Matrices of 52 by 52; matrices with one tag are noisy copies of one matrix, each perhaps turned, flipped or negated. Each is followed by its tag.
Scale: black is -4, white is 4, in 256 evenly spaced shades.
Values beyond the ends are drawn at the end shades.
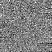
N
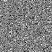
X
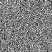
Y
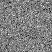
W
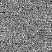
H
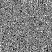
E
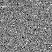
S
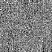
N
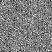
H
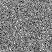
W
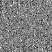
E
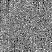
N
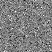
X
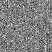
S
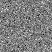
W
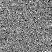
Y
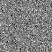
X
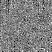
N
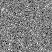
W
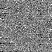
N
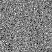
W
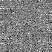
N
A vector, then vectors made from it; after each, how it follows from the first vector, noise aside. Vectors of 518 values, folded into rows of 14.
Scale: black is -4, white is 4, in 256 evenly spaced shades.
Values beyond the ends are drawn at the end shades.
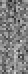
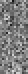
reversed, negated.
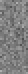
wrapped around, shrunk.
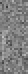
wrapped around, shrunk.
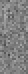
wrapped around, shrunk.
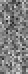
reversed, negated.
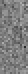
wrapped around, shrunk.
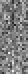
reversed, negated.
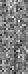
negated.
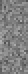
wrapped around, shrunk.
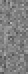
wrapped around, shrunk.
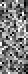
wrapped around, negated, scaled up.
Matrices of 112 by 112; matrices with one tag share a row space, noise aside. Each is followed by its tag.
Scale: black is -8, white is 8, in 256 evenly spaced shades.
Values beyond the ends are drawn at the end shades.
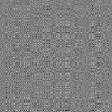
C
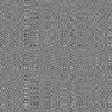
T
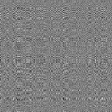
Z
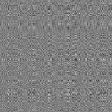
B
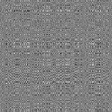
C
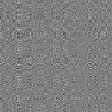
Z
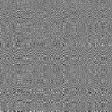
Z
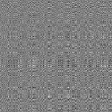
B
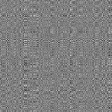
T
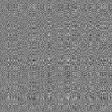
B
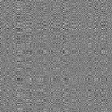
Z
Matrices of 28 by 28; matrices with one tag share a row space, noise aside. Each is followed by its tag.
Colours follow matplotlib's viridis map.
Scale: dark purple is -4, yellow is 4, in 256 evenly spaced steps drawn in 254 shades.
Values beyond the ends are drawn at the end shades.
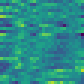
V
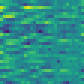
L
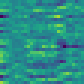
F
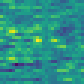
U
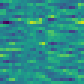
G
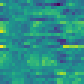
F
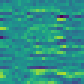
F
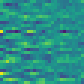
L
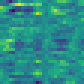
U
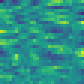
V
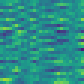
V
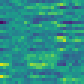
F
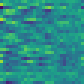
L
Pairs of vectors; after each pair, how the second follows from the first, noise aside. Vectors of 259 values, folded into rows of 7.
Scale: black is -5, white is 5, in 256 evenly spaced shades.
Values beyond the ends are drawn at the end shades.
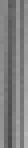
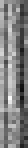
wrapped around, scaled up.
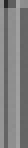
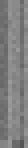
reversed, shrunk.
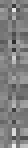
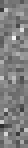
shuffled.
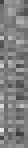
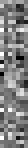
wrapped around, scaled up.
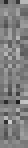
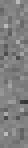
negated, partly zeroed.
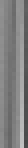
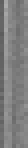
reversed, shrunk.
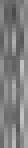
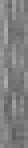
reversed, shrunk.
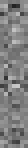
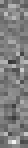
reversed, negated.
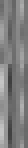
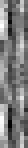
wrapped around, scaled up.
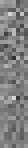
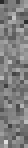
shuffled.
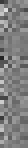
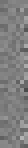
reversed, shrunk.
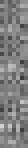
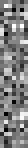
wrapped around, scaled up.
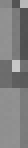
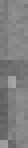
reversed, shrunk.
